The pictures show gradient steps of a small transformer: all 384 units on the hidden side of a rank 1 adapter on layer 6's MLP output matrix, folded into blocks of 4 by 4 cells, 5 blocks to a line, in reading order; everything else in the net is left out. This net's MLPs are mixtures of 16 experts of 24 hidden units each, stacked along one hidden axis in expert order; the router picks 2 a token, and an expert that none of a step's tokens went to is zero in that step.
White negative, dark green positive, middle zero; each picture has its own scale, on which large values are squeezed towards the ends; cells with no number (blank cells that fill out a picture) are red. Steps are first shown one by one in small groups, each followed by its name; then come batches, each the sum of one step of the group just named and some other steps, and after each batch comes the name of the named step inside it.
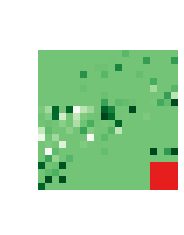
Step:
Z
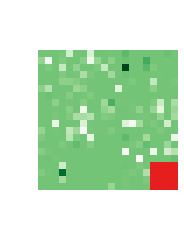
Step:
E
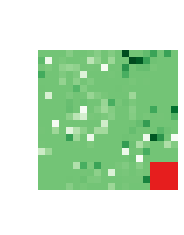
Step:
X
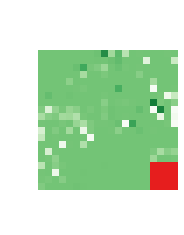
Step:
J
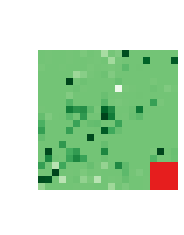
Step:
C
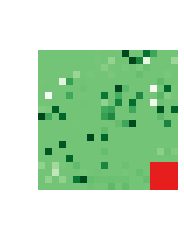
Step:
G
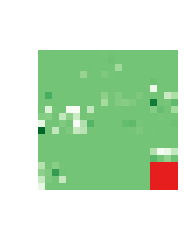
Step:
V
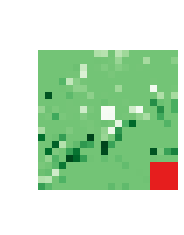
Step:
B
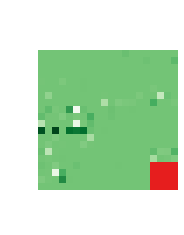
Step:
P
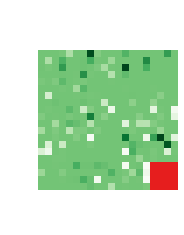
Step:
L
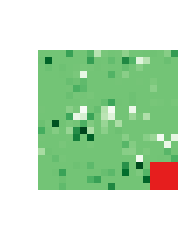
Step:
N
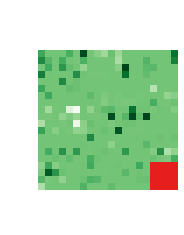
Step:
V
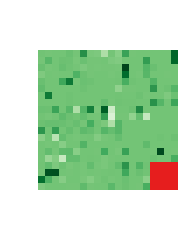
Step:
C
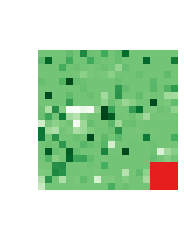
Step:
V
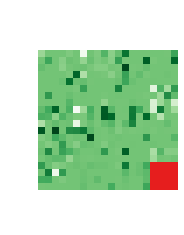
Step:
P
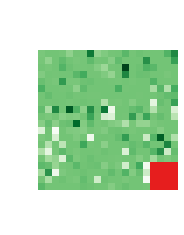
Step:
L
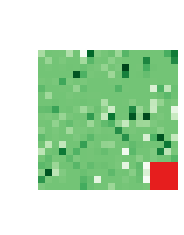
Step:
L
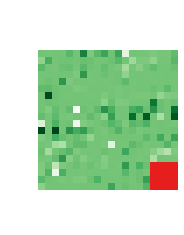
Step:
P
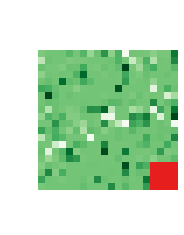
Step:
J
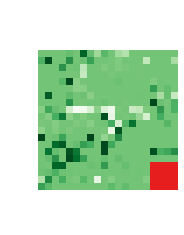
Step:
B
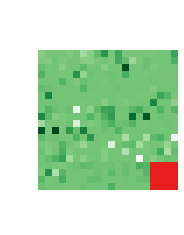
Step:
P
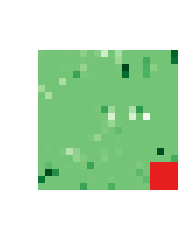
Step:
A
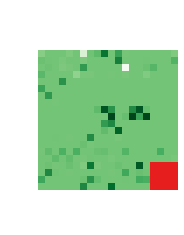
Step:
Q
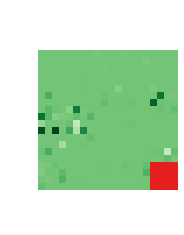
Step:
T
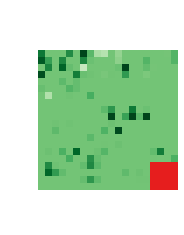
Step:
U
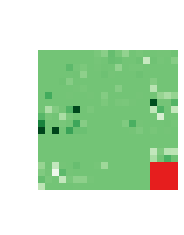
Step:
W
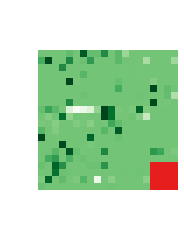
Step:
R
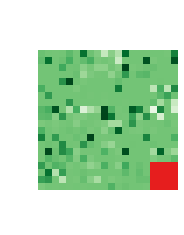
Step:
R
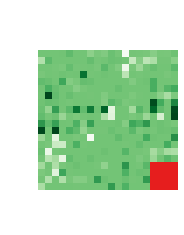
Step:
W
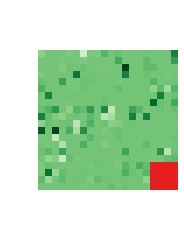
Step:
T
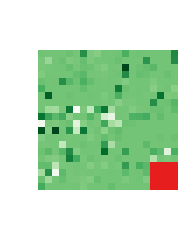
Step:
T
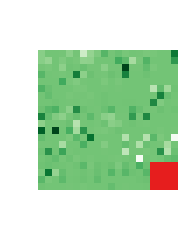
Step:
T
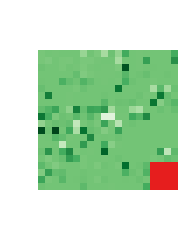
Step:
T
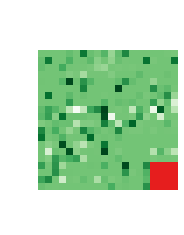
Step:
R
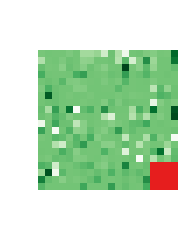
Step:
A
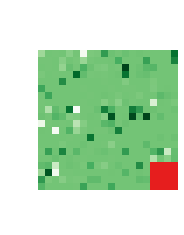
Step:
Q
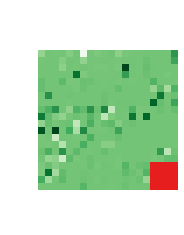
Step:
T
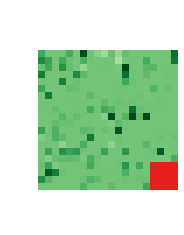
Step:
U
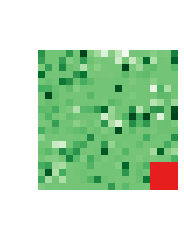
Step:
U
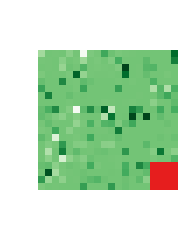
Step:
Q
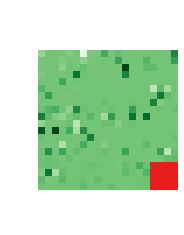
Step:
T
